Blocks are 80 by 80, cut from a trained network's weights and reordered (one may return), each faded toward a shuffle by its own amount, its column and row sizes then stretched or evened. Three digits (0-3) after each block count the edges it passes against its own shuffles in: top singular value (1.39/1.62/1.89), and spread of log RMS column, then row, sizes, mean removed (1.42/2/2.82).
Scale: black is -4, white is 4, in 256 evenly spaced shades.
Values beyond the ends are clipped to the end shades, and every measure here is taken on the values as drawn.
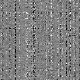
3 3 1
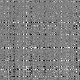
3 2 3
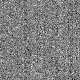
0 0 0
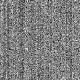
2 0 0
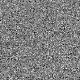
0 1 1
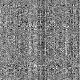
3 0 2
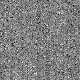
0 0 0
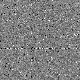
1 0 1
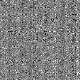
1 1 2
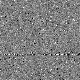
1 0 1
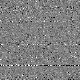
2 0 2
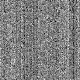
3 2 0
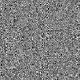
2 2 1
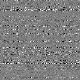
1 1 3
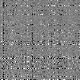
2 2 3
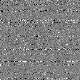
1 0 3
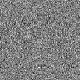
2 0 1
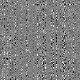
1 3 1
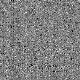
0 0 2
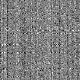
3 1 2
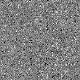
0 2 1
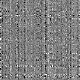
3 3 2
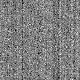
2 1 0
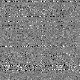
1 1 3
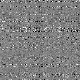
1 1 3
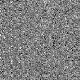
1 2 0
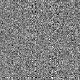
3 2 0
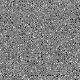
0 1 1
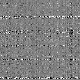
2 1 3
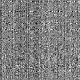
3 0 2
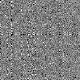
3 2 0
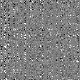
0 3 2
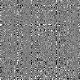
3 3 2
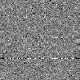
3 0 1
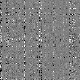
1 3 2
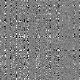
2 3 2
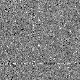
2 1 0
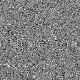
0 0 1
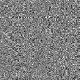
3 2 0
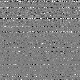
3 0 3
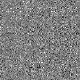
1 2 2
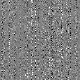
0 3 0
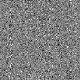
2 2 0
